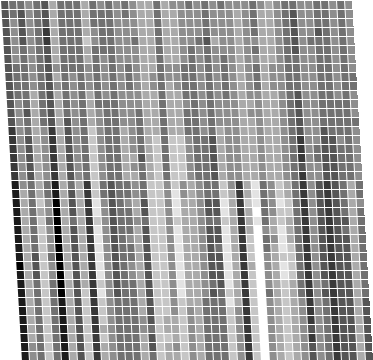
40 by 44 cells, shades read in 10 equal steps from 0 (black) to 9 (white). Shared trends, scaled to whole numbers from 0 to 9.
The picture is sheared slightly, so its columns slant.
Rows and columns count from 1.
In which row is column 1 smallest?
30
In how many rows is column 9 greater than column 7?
8
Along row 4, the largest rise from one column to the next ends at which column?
7
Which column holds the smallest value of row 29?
6
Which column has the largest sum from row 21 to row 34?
31
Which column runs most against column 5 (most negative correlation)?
26
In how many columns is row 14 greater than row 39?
13
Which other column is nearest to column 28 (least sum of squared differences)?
2
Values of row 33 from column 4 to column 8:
7 4 0 6 3
